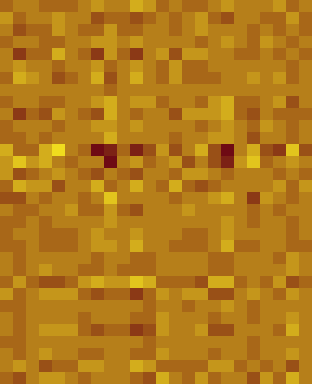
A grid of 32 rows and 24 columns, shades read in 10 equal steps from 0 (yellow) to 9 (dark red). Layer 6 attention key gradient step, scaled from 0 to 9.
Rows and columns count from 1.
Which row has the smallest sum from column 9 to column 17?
24
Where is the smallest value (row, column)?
13, 5
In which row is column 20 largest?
17
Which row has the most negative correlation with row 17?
14
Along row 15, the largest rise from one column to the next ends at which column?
2
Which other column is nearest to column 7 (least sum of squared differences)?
10
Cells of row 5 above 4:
12
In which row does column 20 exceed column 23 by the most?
32
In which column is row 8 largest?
9
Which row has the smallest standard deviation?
8
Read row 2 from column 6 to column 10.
4 4 6 5 5
